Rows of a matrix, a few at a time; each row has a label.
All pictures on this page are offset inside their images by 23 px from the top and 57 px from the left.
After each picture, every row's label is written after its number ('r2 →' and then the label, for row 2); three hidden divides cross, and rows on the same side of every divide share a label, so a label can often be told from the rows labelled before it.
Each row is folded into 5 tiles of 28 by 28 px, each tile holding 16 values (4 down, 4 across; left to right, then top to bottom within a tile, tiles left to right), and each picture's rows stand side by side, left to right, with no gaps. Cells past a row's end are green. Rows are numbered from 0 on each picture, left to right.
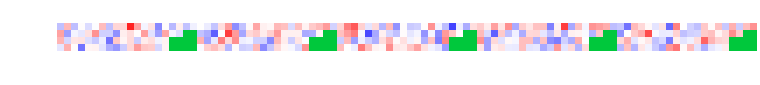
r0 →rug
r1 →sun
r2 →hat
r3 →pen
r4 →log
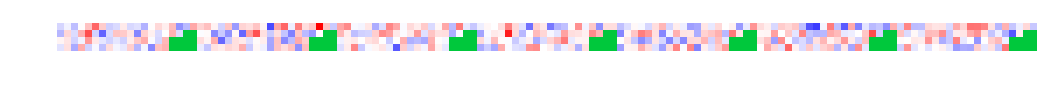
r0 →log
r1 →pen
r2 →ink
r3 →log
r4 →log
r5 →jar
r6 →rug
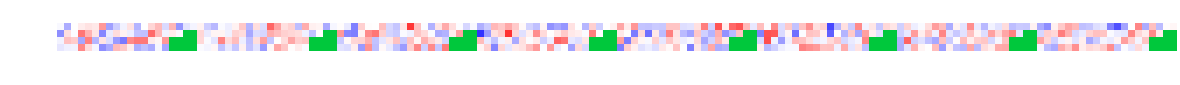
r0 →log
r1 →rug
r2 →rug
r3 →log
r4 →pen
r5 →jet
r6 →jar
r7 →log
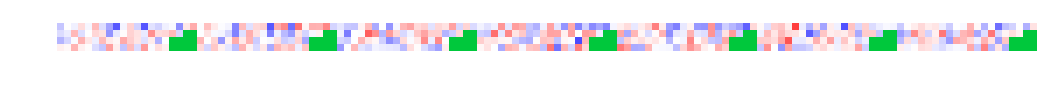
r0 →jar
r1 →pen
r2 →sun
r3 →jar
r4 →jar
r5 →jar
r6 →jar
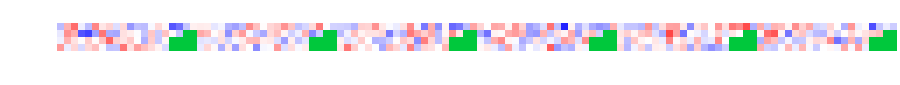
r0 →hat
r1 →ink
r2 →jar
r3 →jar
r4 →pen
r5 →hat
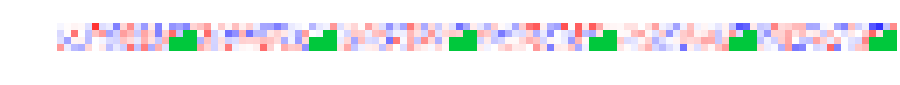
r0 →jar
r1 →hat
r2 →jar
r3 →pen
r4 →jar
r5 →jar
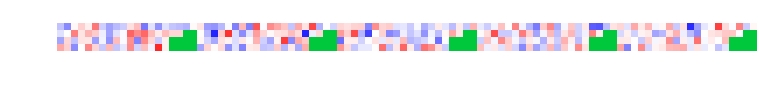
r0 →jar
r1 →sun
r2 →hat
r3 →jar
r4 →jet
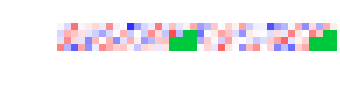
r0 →jet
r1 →log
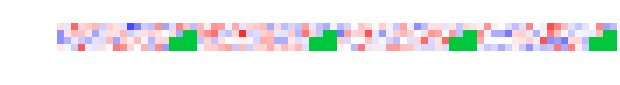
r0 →jet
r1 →hat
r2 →log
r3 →ink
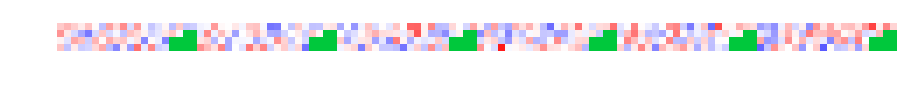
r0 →ink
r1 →jet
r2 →rug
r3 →jet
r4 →jet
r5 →sun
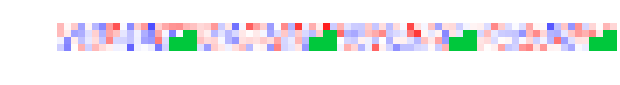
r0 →pen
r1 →pen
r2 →rug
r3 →jet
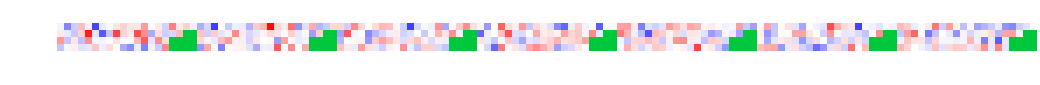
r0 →sun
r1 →rug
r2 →jet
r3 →log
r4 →ink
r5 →rug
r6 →hat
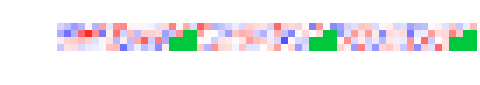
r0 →sun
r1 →ink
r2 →log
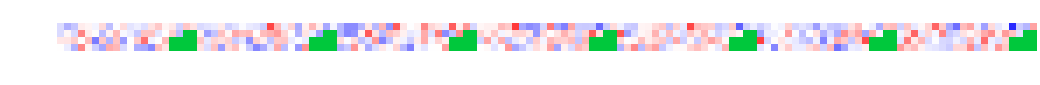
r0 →log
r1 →rug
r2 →sun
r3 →jar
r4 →rug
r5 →log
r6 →jar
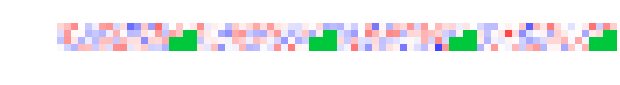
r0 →jet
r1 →ink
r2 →sun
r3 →sun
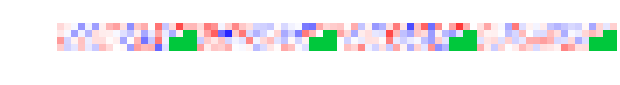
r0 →pen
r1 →hat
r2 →pen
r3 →hat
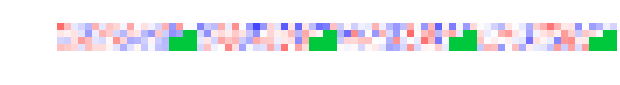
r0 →ink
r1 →jar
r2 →jar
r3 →rug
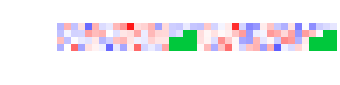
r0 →rug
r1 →jar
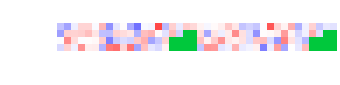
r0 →log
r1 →rug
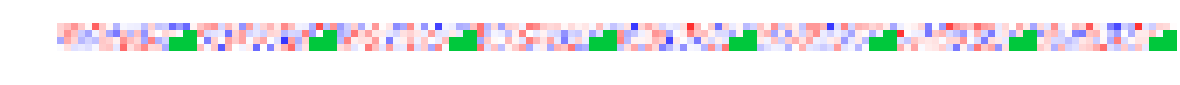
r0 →hat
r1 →ink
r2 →jar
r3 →ink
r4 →rug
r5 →pen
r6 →ink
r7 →jet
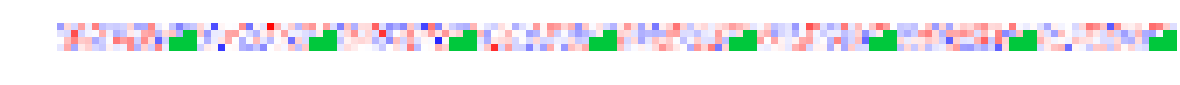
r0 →jar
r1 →rug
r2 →jar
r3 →rug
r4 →pen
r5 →pen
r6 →sun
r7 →pen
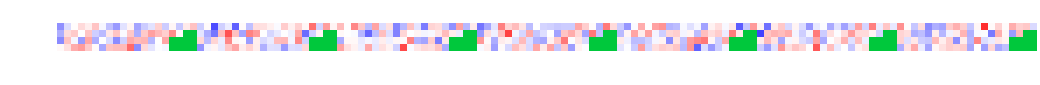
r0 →log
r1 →sun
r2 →hat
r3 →log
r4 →log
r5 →log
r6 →pen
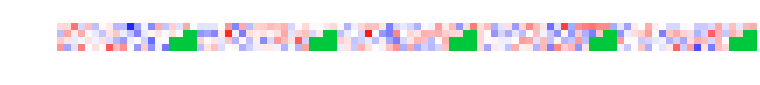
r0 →jet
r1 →sun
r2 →log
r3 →pen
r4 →log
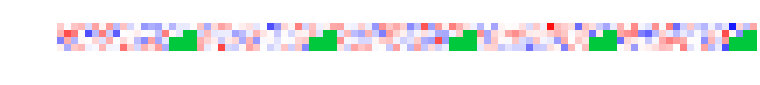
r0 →hat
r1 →jet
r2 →pen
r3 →rug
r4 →hat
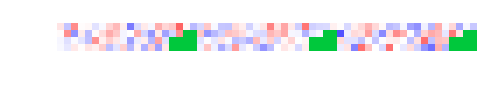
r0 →pen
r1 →rug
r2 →log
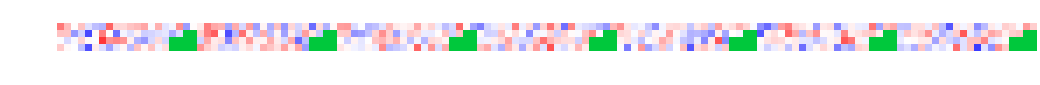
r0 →ink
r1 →hat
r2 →ink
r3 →jar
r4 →pen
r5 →log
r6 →log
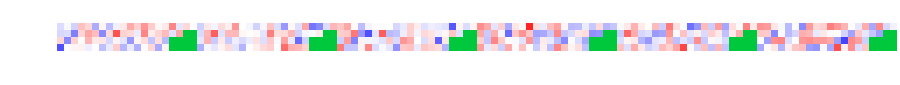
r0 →sun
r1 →jar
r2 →hat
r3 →ink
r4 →jet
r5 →ink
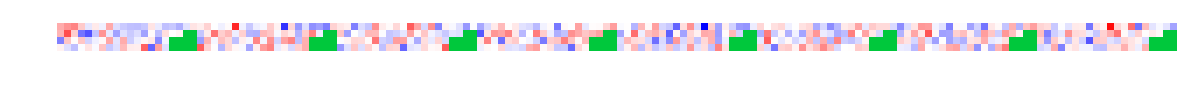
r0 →hat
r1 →jar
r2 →rug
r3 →log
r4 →jar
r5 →jet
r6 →log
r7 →rug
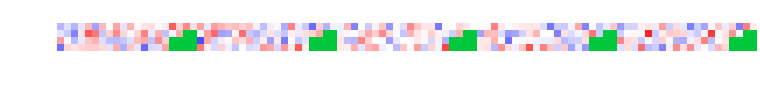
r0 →sun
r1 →hat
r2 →rug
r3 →jet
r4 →log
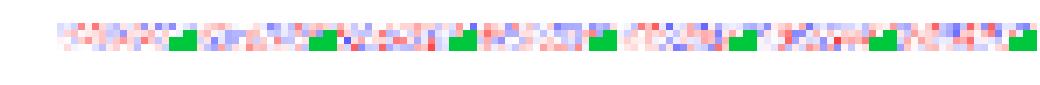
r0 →jar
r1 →jet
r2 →ink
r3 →hat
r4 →jar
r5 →log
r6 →jar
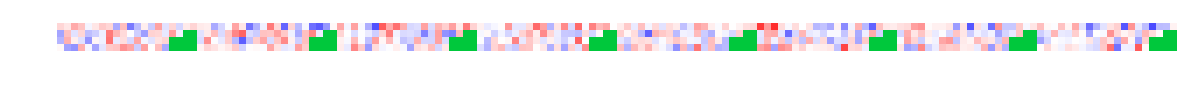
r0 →jet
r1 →jar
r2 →pen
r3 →pen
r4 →ink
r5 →hat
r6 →jet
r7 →jar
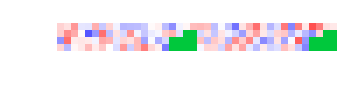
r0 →hat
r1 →pen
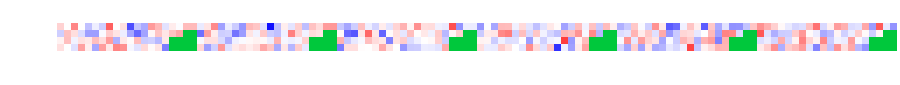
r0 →jet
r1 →jet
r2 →sun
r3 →log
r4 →jar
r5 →ink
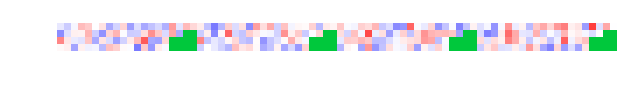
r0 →log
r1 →sun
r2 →jar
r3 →sun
